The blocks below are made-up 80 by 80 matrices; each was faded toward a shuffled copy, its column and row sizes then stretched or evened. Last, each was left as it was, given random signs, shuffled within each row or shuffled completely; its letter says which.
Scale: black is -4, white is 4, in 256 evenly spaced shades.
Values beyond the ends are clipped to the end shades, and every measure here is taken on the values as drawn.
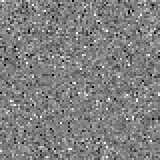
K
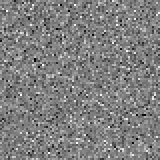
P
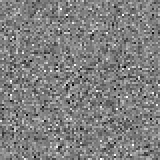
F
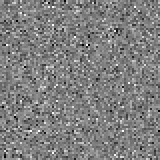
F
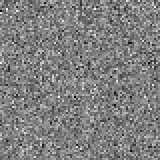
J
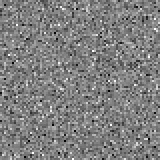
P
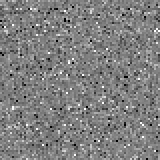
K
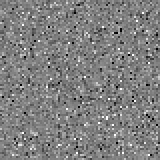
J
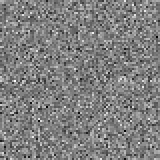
F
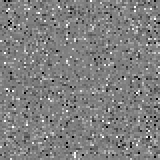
J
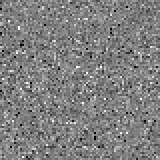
K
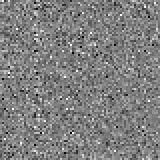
F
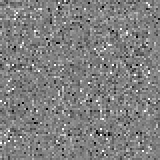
F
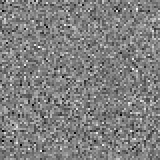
J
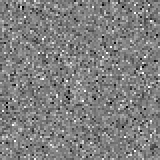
P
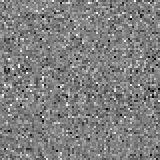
F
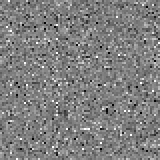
F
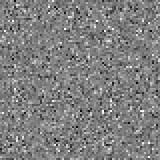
F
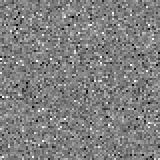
K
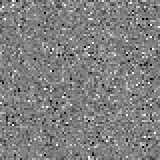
F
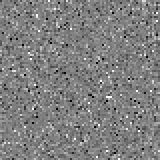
P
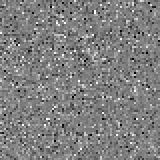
J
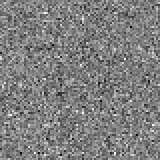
J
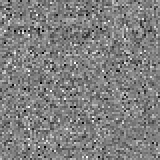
F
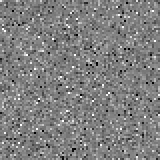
P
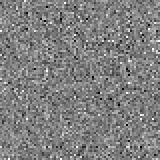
F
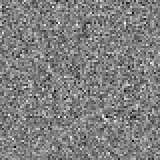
K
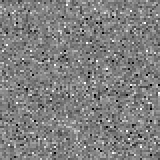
K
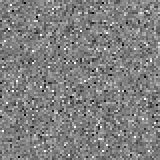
K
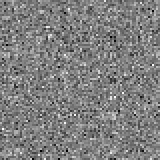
F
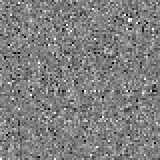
J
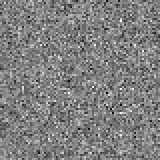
J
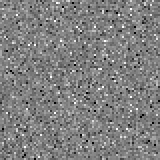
P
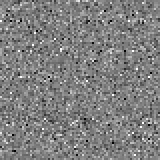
K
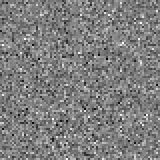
J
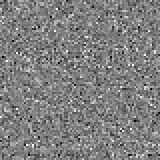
K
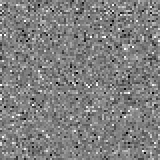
F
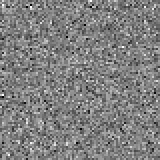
J
